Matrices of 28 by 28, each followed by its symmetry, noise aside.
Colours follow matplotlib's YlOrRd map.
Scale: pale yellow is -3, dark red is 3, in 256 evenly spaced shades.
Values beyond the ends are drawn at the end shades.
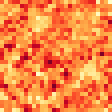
symmetric across the other diagonal.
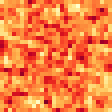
same after a half turn.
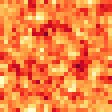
symmetric across the other diagonal.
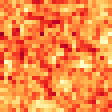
symmetric.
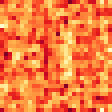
mirrored top to bottom.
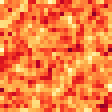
symmetric.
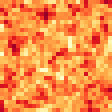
symmetric.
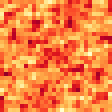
same after a half turn.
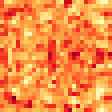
mirrored top to bottom.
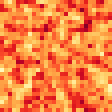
antisymmetric.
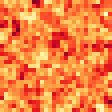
antisymmetric.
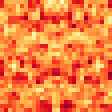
mirrored left to right.
